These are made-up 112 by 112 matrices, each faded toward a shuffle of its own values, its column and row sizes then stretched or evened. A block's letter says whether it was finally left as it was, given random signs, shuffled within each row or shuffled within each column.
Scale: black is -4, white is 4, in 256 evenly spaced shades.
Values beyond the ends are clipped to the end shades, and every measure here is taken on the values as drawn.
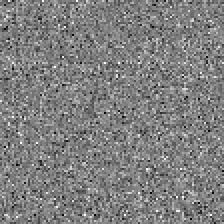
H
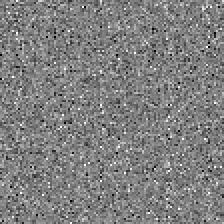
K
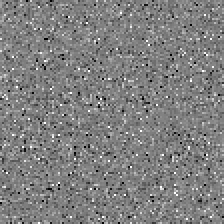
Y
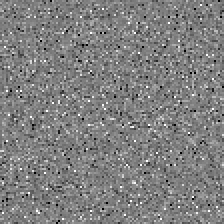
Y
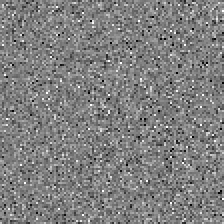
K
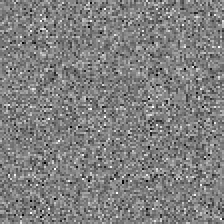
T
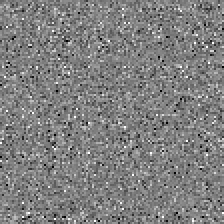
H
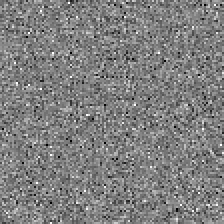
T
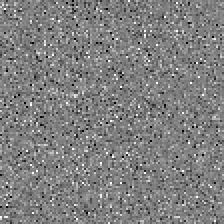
K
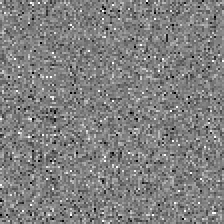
T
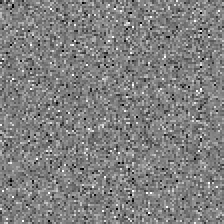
K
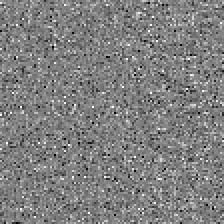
T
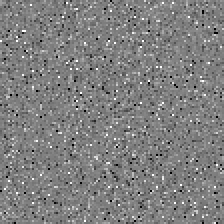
K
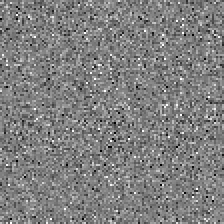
H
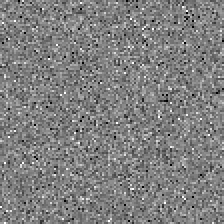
K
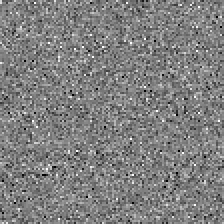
Y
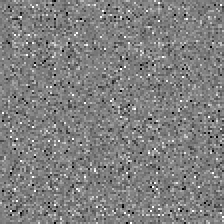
T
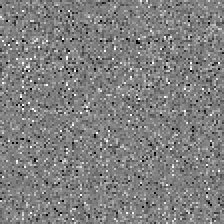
H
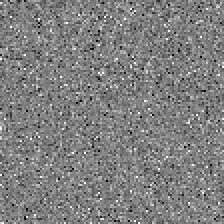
K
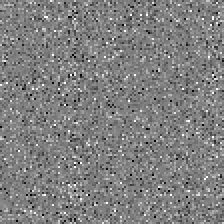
H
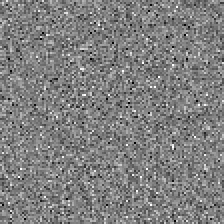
K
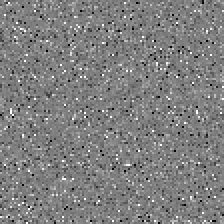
Y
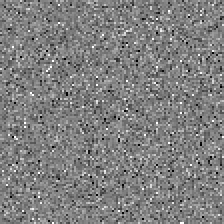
K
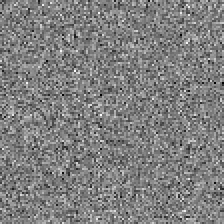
T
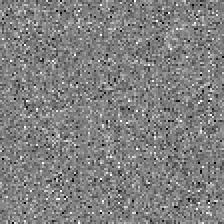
H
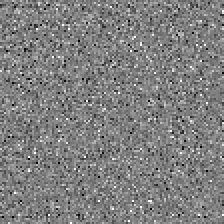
T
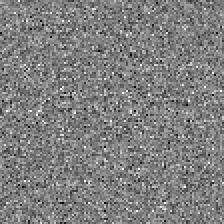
T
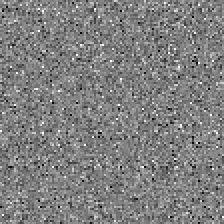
T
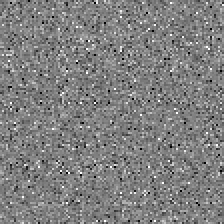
H
